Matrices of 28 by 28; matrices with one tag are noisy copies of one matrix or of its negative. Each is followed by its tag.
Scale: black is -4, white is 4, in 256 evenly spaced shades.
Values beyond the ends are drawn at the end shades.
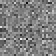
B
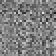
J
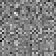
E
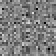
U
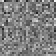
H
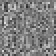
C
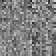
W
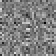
U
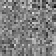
W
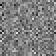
E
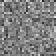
H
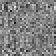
C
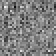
C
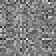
B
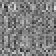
C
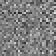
J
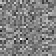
B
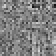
W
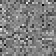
B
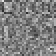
H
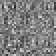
C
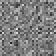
E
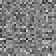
B
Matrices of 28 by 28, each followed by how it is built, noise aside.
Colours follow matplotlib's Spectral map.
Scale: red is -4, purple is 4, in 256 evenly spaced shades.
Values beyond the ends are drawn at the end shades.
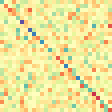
diagonal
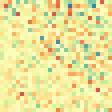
upper triangular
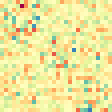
block diagonal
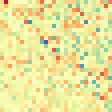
upper triangular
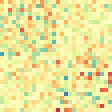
block diagonal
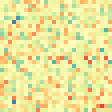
repeating columns
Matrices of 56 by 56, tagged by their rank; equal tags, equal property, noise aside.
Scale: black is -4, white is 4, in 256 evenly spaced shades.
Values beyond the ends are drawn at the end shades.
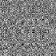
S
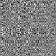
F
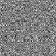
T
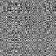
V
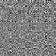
F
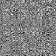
T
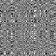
S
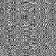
V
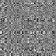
S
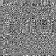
F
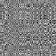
S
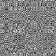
S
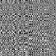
V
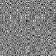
F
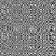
S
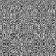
V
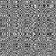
V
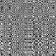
V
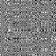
S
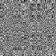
S
